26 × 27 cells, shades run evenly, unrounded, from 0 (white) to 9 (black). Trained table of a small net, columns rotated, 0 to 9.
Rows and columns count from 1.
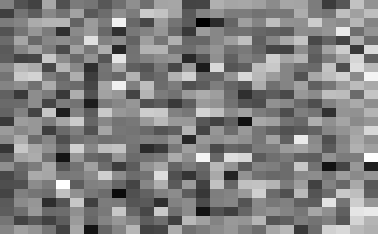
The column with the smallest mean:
26
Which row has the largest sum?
12
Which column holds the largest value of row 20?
17
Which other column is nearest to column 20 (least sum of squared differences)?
21
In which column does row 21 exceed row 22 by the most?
25
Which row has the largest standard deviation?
8
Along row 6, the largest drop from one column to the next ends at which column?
27
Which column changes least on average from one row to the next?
10
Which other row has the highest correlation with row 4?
6
